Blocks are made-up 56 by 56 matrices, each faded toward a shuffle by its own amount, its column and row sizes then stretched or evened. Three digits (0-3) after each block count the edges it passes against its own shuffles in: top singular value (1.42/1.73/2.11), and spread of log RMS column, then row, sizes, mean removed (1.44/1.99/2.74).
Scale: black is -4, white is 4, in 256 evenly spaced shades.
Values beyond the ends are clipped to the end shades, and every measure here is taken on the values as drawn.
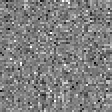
2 0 0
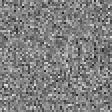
1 0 0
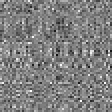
3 0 2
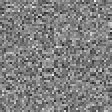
2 0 0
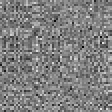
3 1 1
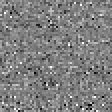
0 0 2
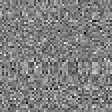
3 0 1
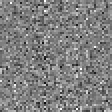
0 2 1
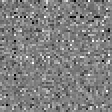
1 1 2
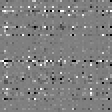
2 2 3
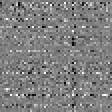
0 1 3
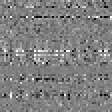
3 1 3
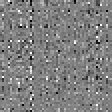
2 3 2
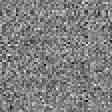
2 0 1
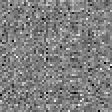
2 0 0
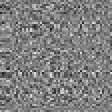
3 2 3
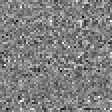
1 0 2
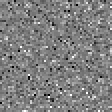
0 0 0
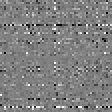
3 1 3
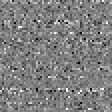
0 0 3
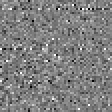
1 0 2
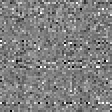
2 1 2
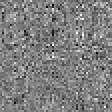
2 2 1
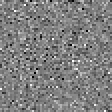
1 0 1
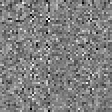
2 2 1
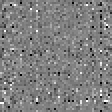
1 2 1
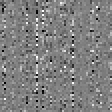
2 3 0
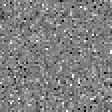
1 1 0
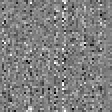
0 3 0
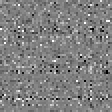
2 1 2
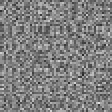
3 1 0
